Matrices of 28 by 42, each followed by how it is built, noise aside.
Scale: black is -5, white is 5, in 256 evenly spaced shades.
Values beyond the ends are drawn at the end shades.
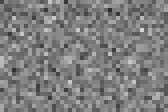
repeating columns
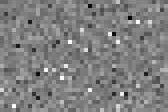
sparse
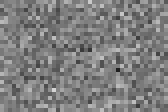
repeating rows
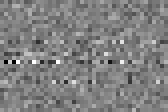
uneven rows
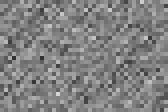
Hankel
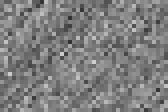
Hankel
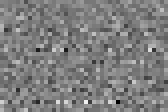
uneven rows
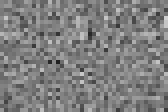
low rank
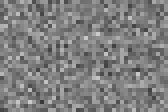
repeating rows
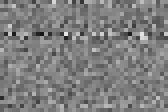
uneven rows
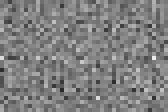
low rank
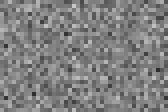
repeating rows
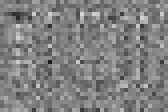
low rank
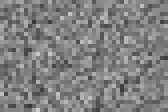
repeating rows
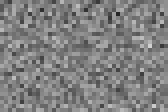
repeating columns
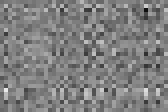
low rank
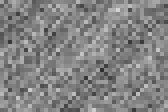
Hankel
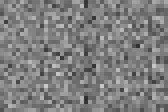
repeating rows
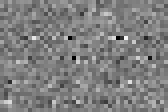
uneven rows
